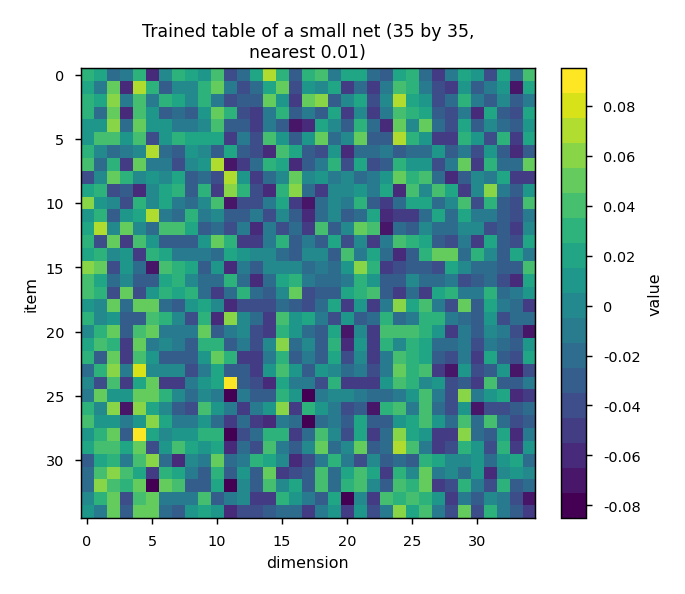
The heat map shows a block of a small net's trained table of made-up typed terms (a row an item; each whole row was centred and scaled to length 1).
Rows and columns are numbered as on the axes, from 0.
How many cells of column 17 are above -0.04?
25
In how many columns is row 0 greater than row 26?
20
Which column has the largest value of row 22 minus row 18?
11
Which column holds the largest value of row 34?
24
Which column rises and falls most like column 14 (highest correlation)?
18
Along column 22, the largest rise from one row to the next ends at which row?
14
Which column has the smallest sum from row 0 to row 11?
33
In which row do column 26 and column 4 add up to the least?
17
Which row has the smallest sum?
6
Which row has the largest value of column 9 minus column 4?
9
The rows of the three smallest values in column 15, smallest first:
31, 12, 4
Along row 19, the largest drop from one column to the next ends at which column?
10
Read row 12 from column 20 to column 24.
0 0.05 0.04 -0.07 -0.02
